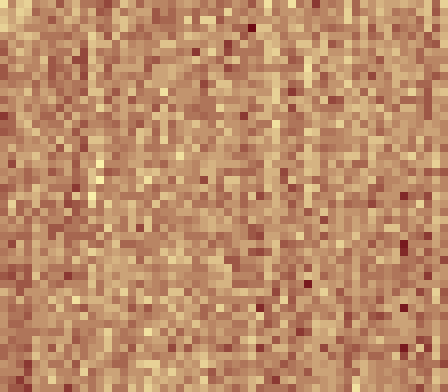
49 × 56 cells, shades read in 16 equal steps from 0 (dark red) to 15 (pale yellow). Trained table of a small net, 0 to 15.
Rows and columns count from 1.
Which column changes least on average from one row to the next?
6
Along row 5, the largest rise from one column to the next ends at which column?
15
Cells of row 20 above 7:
49
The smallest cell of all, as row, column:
4, 32
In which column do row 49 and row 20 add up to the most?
45
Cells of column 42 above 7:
39
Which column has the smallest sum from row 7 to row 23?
11
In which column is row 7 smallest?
25
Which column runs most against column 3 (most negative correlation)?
14
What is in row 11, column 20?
10
